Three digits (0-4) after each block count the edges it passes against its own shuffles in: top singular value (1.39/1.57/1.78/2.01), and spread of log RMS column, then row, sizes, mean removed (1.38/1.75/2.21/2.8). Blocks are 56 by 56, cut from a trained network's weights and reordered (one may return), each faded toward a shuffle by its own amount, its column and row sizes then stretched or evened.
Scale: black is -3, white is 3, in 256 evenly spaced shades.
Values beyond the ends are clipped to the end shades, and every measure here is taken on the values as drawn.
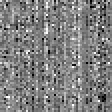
3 4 2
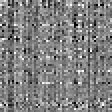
4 1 4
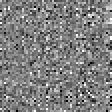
0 4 2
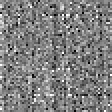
1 1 1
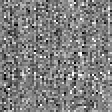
1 2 1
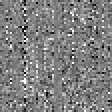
0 4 1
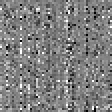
1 4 2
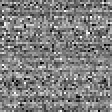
2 0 1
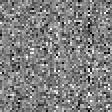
0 3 0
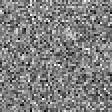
1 0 0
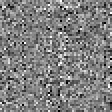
0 3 0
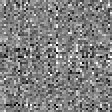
2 3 2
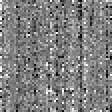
3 4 2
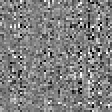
1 4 2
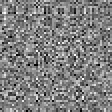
4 2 2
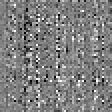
1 4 2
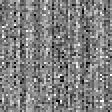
4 2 2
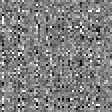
3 4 2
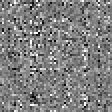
0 4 2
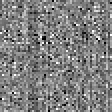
1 0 2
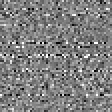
1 0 4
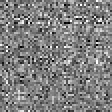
4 2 3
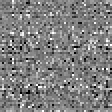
0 2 3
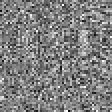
3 0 2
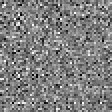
1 2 2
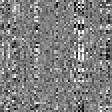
4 4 2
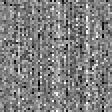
3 3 0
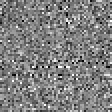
1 1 2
